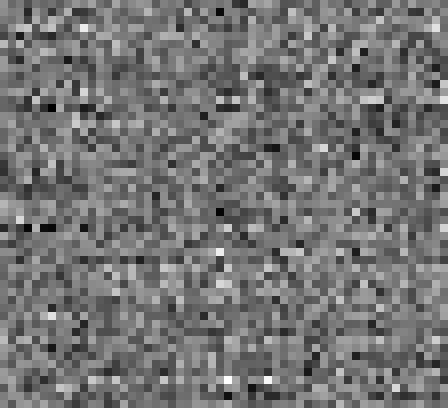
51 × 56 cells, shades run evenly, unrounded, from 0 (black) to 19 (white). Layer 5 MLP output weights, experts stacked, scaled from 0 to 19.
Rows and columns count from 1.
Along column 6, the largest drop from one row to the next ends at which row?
29
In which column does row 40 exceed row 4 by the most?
9
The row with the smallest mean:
14
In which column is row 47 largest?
43
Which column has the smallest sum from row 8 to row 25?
35
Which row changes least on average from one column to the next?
26
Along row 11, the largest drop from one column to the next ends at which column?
10
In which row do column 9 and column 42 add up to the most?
2
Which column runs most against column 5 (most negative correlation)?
4
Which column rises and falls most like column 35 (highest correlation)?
34
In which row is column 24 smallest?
31
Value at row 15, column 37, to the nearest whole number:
11
